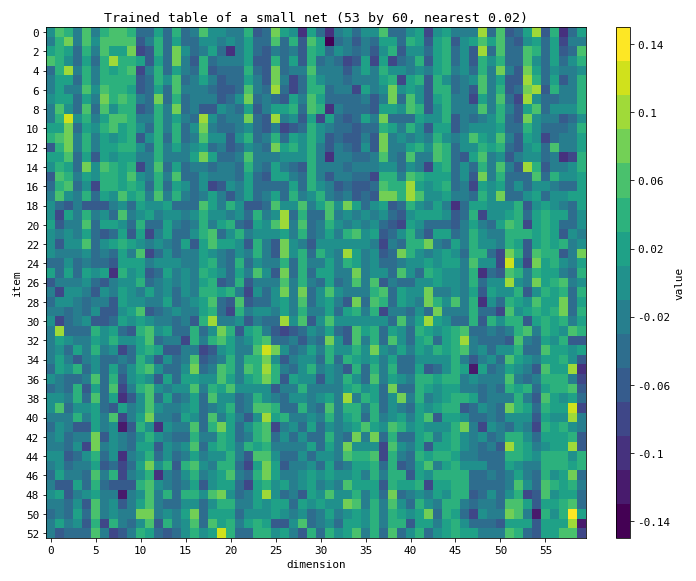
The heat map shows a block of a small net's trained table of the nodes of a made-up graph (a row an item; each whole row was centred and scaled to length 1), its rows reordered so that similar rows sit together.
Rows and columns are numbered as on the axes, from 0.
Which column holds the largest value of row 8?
14
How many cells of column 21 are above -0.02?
14
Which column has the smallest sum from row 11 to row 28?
5
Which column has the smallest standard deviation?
32
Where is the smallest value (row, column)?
1, 31
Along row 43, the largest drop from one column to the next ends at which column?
59
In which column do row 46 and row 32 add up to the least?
12
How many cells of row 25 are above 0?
26
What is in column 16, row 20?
-0.02
